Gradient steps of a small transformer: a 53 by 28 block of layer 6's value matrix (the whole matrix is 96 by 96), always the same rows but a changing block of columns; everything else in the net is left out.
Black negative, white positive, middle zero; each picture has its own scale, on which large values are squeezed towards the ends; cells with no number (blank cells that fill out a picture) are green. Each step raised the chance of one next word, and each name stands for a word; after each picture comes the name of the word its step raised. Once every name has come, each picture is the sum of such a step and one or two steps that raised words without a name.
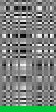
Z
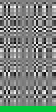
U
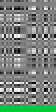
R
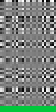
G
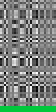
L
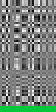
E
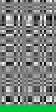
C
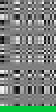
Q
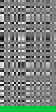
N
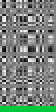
C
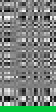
C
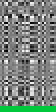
N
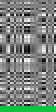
R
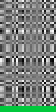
L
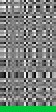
U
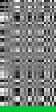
C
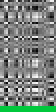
R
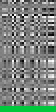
G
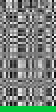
E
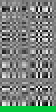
R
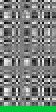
L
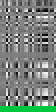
E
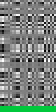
Z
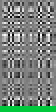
Z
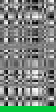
Q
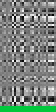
C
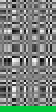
L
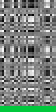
C
